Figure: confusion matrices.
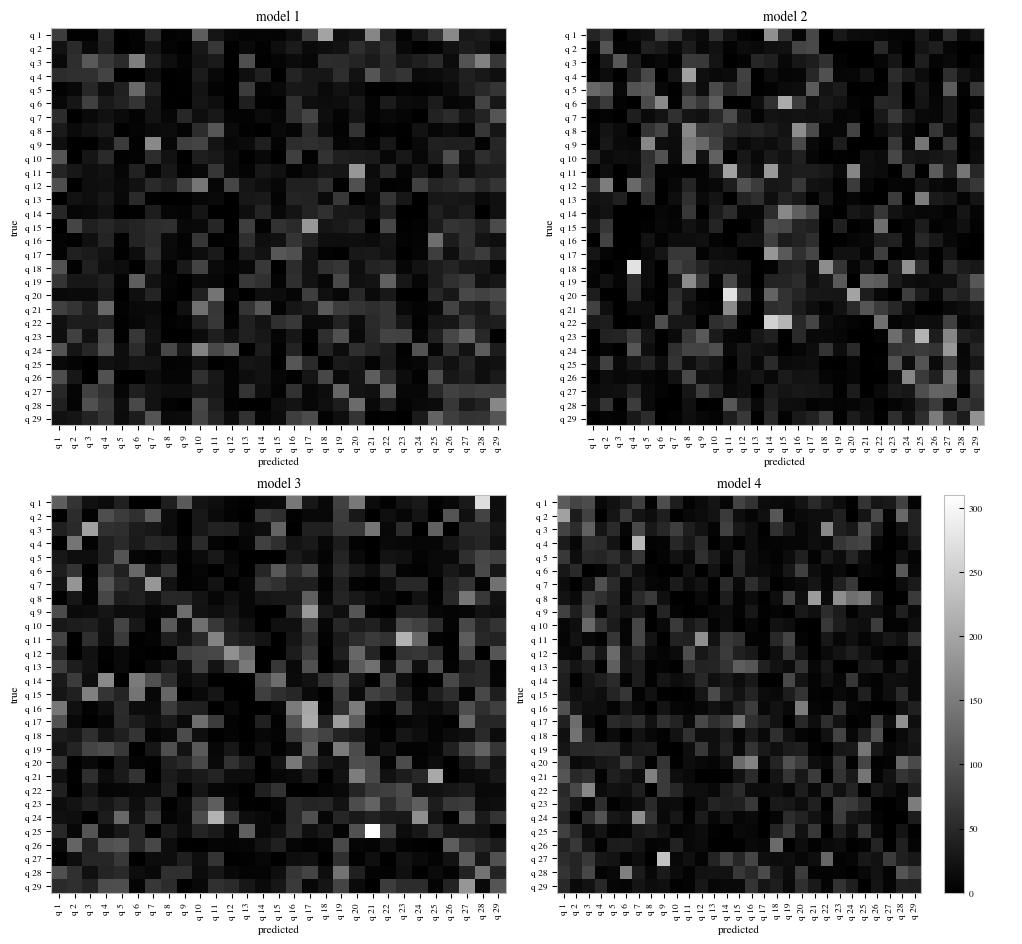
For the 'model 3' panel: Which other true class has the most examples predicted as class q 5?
q 24
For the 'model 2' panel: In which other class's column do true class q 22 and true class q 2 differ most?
q 14
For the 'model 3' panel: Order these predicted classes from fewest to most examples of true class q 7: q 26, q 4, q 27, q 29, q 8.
q 8, q 26, q 27, q 4, q 29
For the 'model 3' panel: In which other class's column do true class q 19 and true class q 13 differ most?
q 21
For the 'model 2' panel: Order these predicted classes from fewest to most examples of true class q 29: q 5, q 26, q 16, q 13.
q 13, q 16, q 5, q 26
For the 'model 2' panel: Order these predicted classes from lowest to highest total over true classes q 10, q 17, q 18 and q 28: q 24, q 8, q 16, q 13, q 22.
q 13, q 22, q 16, q 24, q 8
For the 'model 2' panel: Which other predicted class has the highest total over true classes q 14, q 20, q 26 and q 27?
q 11
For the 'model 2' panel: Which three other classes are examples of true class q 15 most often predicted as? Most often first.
q 22, q 14, q 2
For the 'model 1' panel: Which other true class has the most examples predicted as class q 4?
q 21
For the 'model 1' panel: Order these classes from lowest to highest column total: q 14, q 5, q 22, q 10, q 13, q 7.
q 5, q 14, q 13, q 7, q 22, q 10
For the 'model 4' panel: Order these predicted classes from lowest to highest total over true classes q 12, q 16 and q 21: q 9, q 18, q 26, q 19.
q 26, q 18, q 9, q 19
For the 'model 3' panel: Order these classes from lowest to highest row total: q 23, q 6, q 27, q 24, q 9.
q 27, q 9, q 6, q 23, q 24
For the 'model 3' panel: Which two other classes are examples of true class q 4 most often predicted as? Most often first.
q 2, q 14
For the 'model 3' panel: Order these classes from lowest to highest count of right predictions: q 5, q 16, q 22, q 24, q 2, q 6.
q 2, q 22, q 5, q 6, q 16, q 24
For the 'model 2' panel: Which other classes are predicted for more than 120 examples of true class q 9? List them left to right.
q 5, q 8, q 25
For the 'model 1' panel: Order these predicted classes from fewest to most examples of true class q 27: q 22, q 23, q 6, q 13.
q 23, q 6, q 13, q 22
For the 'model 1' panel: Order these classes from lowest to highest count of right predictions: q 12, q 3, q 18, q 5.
q 5, q 18, q 12, q 3
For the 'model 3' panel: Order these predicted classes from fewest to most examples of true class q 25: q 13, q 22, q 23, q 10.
q 23, q 10, q 22, q 13
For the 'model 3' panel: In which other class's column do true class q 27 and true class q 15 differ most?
q 6
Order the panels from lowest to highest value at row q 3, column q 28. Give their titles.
model 2, model 4, model 3, model 1
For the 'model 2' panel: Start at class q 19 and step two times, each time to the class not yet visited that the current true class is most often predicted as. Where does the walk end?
q 16
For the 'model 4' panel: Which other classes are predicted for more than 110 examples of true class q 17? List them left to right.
q 2, q 15, q 28
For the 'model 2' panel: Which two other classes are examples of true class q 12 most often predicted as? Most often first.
q 2, q 4
